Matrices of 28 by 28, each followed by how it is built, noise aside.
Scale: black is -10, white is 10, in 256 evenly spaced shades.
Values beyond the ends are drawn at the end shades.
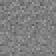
repeating columns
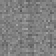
blocks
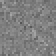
banded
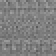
repeating columns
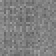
blocks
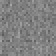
blocks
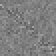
banded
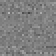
uneven rows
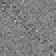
banded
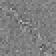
banded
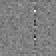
uneven columns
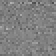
uneven rows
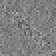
banded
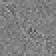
banded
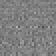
uneven rows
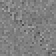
banded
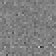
uneven rows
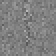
uneven columns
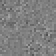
block diagonal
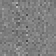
uneven columns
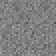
repeating columns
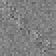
banded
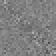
banded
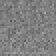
repeating columns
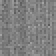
blocks
